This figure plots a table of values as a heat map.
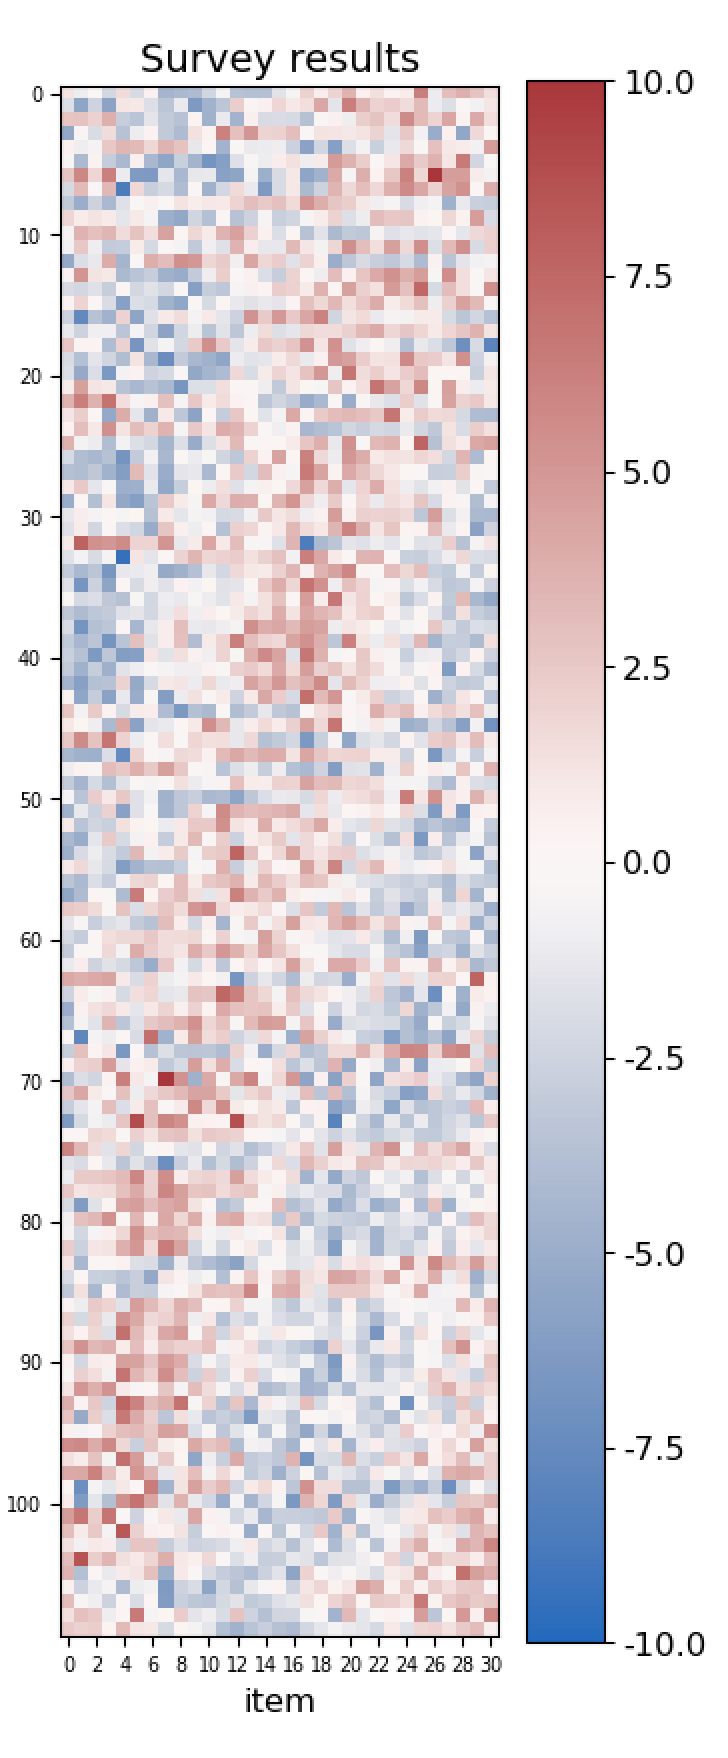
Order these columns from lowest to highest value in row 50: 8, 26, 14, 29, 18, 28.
8, 14, 28, 18, 29, 26
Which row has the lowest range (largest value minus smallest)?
74
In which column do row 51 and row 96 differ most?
0
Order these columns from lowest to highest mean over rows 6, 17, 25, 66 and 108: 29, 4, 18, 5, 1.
4, 5, 18, 1, 29
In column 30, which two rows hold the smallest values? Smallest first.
18, 45
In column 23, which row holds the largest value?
23
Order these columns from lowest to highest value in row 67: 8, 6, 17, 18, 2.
2, 8, 18, 17, 6
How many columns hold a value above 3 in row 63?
5
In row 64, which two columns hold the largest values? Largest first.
11, 12
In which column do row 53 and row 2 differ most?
25
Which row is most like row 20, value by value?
1
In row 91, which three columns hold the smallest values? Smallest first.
19, 17, 22
